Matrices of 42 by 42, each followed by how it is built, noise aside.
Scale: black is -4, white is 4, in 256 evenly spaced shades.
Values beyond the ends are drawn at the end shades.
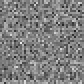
blocks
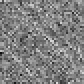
Toeplitz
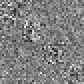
block diagonal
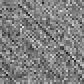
Toeplitz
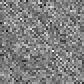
Toeplitz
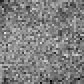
smooth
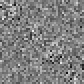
block diagonal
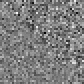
upper triangular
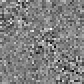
block diagonal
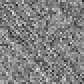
Toeplitz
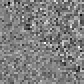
upper triangular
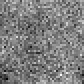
smooth
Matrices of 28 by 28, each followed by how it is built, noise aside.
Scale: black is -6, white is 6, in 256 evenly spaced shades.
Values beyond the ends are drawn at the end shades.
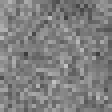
smooth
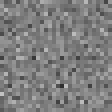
uneven rows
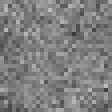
smooth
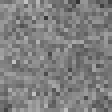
smooth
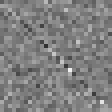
diagonal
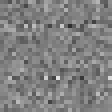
uneven rows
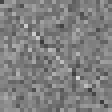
diagonal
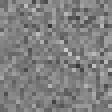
upper triangular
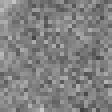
smooth
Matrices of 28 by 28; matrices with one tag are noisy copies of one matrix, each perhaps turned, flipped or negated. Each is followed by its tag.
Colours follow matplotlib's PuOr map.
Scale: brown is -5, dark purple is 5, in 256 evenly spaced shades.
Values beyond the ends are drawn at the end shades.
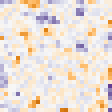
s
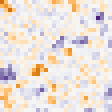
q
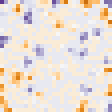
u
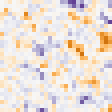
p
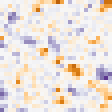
q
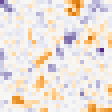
q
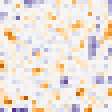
s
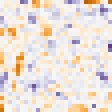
s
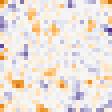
u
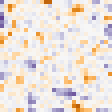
s
